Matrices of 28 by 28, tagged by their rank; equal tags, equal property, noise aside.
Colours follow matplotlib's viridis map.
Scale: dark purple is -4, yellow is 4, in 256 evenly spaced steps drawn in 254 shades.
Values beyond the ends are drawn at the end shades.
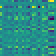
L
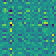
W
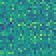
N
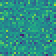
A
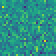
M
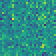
A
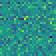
A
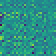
N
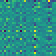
W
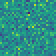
M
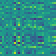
L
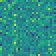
A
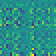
W
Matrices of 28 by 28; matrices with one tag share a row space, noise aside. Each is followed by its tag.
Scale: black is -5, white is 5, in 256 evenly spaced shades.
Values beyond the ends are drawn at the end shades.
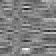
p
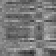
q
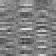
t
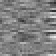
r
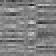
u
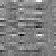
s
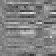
q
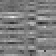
u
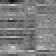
u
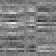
u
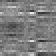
u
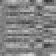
q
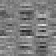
t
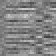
q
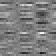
t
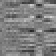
q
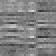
u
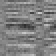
q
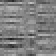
u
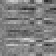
q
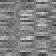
t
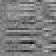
q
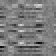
s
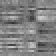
u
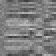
q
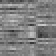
u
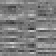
u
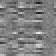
s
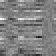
s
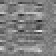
s
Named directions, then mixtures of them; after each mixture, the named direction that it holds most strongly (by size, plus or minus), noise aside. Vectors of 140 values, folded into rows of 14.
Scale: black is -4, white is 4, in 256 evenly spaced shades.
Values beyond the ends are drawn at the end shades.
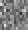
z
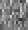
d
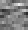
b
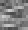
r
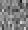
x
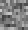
r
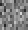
z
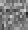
z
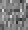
d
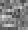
r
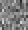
x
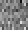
x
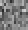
z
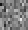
z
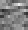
b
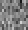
x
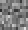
x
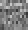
d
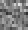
b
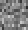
x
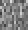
d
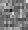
r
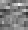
b
